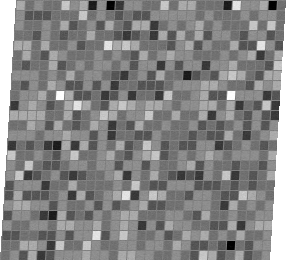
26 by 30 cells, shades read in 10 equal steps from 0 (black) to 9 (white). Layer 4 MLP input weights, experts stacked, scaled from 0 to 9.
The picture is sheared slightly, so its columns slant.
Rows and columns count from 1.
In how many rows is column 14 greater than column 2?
11
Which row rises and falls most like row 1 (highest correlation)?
10
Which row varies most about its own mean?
1
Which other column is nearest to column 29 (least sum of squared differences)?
9
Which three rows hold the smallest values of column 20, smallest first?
8, 18, 15
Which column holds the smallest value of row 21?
25
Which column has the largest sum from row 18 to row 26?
14
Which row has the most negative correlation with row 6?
5
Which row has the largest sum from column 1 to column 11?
12
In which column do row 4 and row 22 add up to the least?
6
